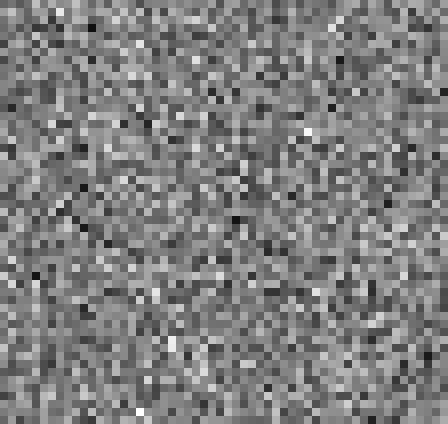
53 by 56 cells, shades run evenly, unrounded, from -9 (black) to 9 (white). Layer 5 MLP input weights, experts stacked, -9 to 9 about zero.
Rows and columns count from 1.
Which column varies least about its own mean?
4
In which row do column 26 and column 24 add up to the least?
51
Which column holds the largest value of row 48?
19
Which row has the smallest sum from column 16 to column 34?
5
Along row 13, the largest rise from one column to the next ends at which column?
29
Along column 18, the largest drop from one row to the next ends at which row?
15
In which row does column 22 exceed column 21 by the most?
43
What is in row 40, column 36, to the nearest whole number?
-3
